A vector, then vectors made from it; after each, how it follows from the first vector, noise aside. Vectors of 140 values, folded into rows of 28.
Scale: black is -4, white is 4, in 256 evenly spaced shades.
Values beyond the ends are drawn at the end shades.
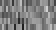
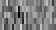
wrapped around.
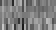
partly zeroed.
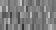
partly zeroed.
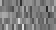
negated, partly zeroed.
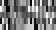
reversed, negated, scaled up.
